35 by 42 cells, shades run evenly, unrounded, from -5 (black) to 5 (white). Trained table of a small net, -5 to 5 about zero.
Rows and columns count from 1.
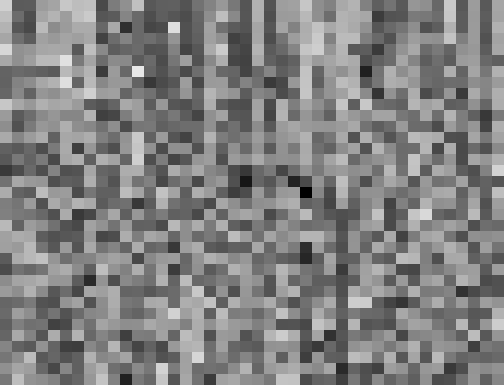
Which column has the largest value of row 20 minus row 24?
26
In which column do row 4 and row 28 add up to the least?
33
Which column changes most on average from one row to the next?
15
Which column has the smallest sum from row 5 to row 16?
21
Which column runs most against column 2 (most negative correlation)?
38
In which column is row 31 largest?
24
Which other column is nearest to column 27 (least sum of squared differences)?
22
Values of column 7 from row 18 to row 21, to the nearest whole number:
-2 2 -3 -2
